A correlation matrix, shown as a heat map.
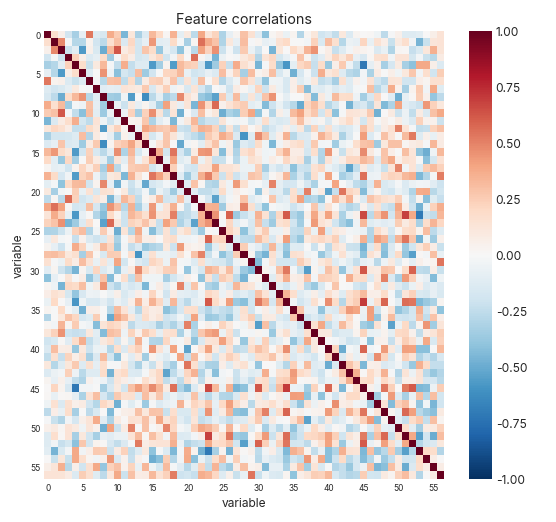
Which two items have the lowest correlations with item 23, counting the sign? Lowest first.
53, 4
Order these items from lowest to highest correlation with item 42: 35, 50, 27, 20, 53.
50, 27, 35, 53, 20
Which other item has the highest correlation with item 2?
10
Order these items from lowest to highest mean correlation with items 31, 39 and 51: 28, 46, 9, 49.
28, 46, 49, 9
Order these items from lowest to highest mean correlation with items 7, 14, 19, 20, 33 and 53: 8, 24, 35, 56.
56, 24, 8, 35
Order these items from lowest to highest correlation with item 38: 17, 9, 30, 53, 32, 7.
32, 53, 7, 30, 17, 9
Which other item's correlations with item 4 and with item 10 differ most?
15
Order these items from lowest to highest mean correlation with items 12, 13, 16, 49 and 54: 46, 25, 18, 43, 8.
8, 43, 25, 46, 18
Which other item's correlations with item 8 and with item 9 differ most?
24
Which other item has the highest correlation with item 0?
6
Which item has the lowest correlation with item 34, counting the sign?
4
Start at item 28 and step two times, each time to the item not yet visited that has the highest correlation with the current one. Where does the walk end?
1
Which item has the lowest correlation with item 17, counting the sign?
43
